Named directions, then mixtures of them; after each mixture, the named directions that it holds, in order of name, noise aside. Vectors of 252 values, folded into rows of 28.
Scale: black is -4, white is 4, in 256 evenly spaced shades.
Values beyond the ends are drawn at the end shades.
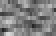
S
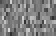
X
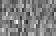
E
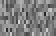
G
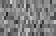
E, X.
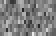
E, G, S.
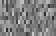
G.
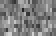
E, G, S.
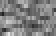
S.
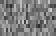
G, X.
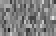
X.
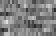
S, X.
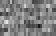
S, X.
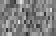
E, G, S.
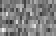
E, S.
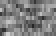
S.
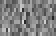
E, G, X.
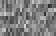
G, S.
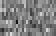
E, G, S.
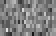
E, G, S.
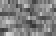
S.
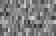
S, X.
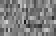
G, S, X.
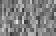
E, X.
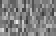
E.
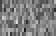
E, G, X.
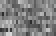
G, S.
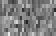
E, S.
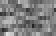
S.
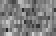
E, G, S.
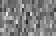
E.
